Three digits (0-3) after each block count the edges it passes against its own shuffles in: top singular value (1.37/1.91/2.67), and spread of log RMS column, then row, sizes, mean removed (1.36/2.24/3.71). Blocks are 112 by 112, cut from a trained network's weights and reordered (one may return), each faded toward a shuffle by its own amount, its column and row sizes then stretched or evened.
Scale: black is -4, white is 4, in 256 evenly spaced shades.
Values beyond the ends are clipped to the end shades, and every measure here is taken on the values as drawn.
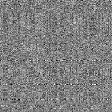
2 0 2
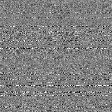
2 0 3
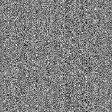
1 2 0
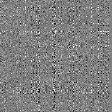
0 3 2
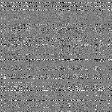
1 2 3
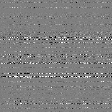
2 1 3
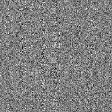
2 2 1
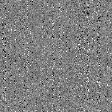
0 2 0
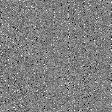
0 2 0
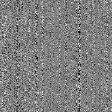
1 3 0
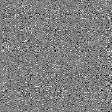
1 2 2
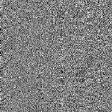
2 2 1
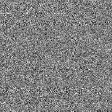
0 1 2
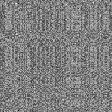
3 0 0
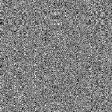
2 2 0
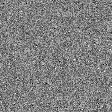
0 0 1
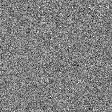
0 1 1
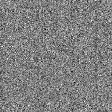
1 0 1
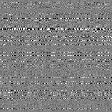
3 0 3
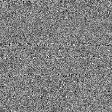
0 1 2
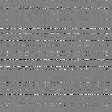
3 1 3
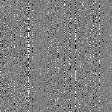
2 3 0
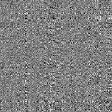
2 2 2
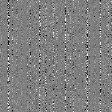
1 3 0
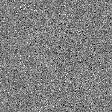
1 1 0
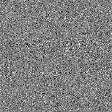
1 0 2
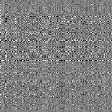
3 1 3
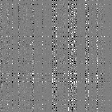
2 3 2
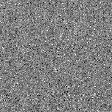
1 0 1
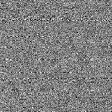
2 0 2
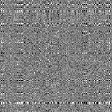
3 2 2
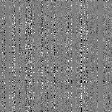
1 3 2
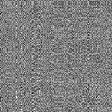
3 2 1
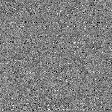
0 0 2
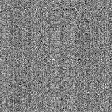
2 0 1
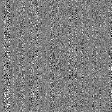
0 3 1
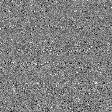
0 0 2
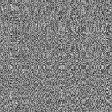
3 2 0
